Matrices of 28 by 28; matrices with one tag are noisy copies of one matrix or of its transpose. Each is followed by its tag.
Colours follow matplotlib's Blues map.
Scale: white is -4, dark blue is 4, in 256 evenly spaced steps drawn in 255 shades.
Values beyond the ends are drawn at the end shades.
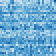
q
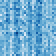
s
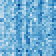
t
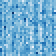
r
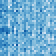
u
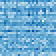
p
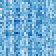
s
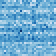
s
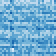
q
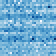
s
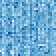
p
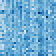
q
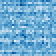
r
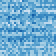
s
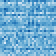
p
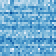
q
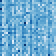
p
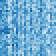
u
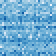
t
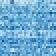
q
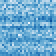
t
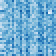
q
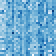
q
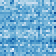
q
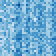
t
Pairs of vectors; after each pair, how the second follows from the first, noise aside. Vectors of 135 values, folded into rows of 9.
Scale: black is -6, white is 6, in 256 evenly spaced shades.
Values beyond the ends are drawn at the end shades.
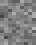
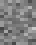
reversed, negated.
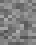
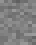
wrapped around, shrunk.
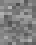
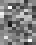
scaled up.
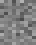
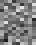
wrapped around, scaled up.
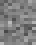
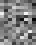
wrapped around, scaled up.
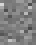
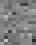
reversed, negated.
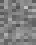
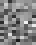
wrapped around, scaled up.
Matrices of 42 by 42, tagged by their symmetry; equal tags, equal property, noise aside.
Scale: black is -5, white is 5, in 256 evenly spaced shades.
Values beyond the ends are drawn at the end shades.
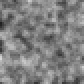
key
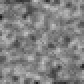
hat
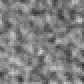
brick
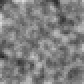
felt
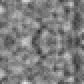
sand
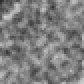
felt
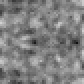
sand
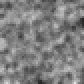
key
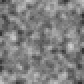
hat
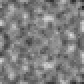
sand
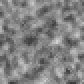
key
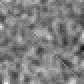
key
